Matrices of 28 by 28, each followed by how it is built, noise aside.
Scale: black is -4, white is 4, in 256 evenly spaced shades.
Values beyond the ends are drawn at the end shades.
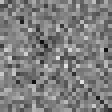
diagonal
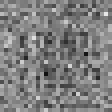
blocks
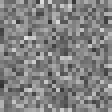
repeating rows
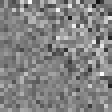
upper triangular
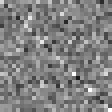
diagonal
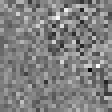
upper triangular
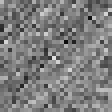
Hankel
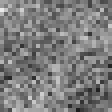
smooth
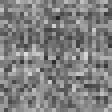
blocks
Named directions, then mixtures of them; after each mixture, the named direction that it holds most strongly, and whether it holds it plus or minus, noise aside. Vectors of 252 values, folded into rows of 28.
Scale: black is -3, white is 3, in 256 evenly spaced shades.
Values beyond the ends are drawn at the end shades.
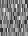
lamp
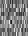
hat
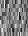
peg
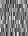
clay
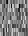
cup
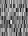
hat, minus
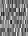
hat, plus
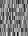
clay, minus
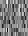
cup, minus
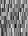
peg, minus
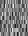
clay, minus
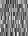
clay, plus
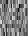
cup, plus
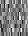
peg, minus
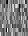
cup, plus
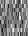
peg, minus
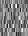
lamp, plus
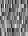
peg, plus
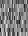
clay, minus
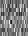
hat, plus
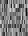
cup, plus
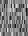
cup, plus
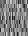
clay, minus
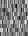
lamp, minus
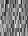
peg, plus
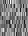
hat, minus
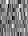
cup, minus
